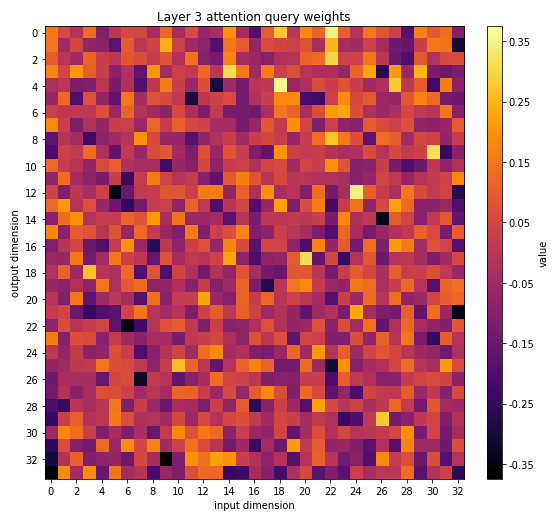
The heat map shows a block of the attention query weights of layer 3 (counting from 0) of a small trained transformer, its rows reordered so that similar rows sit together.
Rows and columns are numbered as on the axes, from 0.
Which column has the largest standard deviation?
22
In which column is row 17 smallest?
23
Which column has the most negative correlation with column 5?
24
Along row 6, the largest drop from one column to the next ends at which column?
32
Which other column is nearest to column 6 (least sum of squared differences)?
19
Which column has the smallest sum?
16
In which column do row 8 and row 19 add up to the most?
7
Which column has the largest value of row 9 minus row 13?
30
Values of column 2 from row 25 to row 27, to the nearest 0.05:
0 -0.05 -0.1
